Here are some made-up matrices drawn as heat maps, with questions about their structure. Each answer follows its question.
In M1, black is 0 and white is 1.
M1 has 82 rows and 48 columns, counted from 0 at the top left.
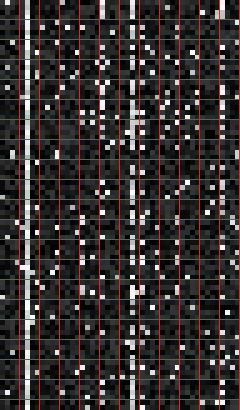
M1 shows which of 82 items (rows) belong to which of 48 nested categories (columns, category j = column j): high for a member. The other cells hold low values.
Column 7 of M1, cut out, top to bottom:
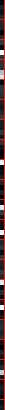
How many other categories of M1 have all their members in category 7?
4
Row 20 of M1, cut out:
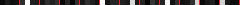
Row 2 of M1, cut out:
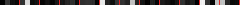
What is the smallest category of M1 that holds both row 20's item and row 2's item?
20
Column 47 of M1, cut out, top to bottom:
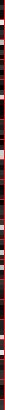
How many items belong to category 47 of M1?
10
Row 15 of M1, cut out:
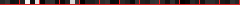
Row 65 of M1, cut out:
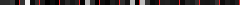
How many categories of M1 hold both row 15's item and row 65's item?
1
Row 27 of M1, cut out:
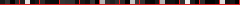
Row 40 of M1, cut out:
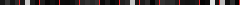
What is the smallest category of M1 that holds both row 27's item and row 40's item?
44
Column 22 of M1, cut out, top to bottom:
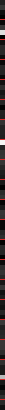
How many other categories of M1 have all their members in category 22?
2
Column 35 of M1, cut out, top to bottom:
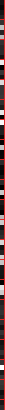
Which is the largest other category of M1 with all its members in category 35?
16
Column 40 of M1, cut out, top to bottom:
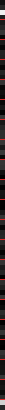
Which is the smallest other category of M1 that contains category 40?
43
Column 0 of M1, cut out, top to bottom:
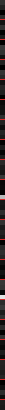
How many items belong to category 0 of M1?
2
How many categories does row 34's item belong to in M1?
3
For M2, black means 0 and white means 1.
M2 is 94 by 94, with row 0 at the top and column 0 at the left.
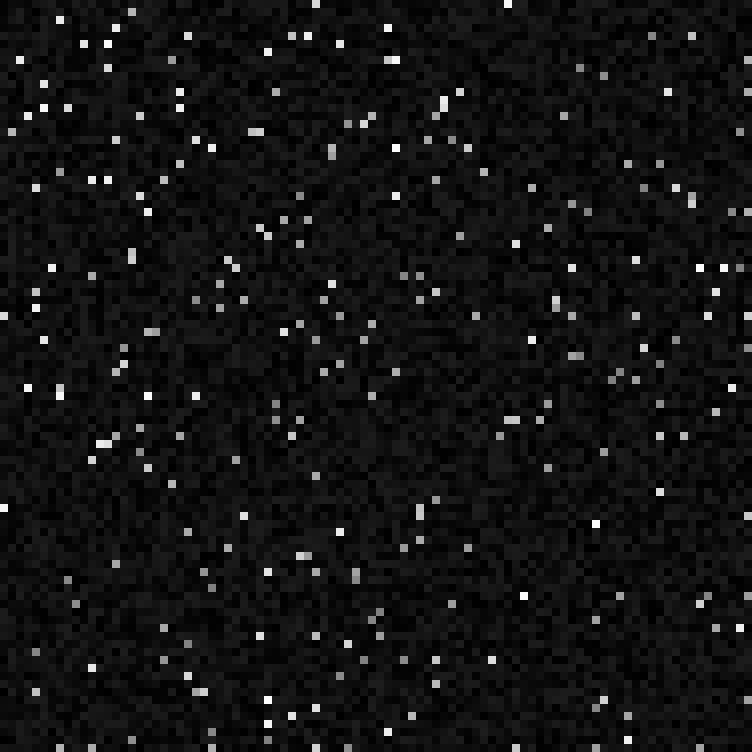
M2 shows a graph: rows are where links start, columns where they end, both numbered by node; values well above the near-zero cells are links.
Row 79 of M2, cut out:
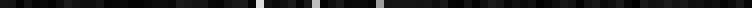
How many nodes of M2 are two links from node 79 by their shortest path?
9
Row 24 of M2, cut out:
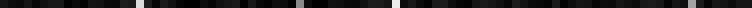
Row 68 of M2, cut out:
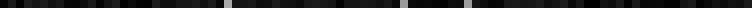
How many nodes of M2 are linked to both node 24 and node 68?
0
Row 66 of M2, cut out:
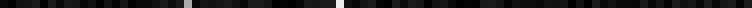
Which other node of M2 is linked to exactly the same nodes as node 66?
node 84
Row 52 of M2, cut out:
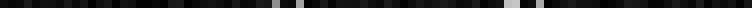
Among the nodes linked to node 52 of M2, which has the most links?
node 37
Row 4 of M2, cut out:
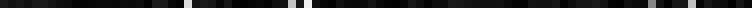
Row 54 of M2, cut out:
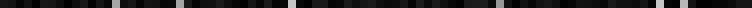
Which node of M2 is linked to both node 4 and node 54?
node 36
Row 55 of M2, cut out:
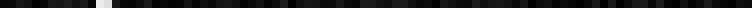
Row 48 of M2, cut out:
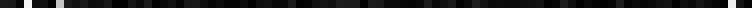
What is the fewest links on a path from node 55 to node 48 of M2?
6
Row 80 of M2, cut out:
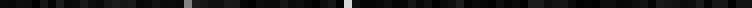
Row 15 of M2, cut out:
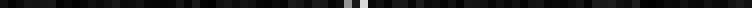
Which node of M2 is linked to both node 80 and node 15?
node 43
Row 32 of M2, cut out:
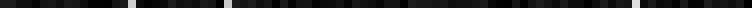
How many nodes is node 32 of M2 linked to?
3
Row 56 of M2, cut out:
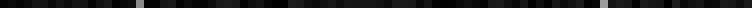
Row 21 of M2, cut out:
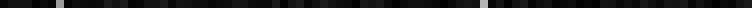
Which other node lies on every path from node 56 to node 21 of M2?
node 7
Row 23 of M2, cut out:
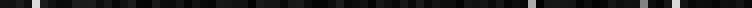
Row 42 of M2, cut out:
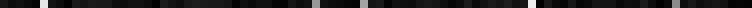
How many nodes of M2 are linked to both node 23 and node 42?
2
